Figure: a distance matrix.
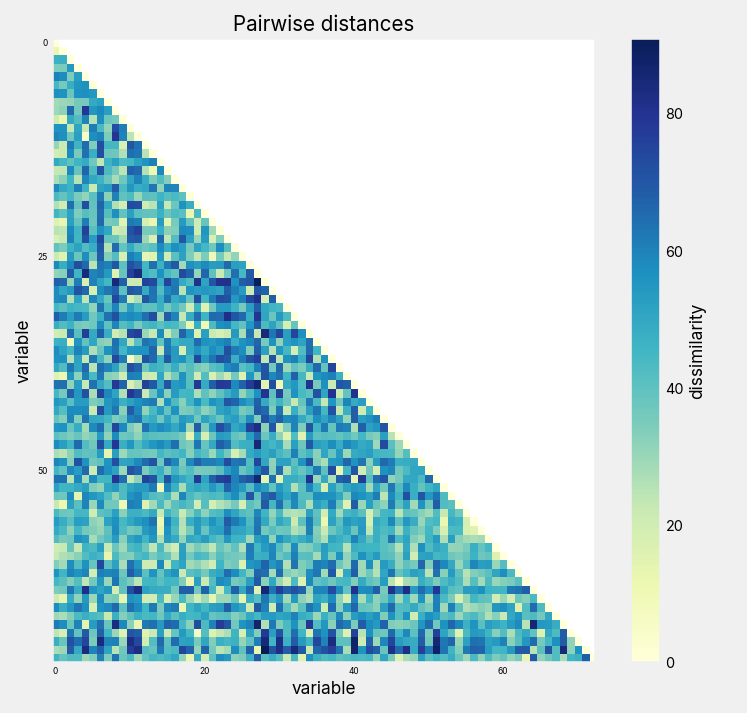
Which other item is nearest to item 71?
27
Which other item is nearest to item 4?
11
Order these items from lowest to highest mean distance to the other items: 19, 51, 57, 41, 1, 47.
1, 57, 19, 41, 47, 51
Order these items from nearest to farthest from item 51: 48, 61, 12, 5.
48, 5, 61, 12
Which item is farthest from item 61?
6
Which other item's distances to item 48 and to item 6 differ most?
24
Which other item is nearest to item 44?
53
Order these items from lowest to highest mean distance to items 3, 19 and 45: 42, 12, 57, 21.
21, 12, 57, 42
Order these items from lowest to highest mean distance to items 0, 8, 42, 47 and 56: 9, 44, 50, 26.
9, 50, 44, 26
